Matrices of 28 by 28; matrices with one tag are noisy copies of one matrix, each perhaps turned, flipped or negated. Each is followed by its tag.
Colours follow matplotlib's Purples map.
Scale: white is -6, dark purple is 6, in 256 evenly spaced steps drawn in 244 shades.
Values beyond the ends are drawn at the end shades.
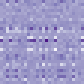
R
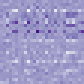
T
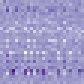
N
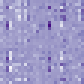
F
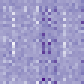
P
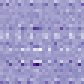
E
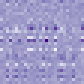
R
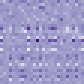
R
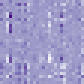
F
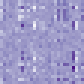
F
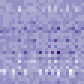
N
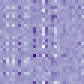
R
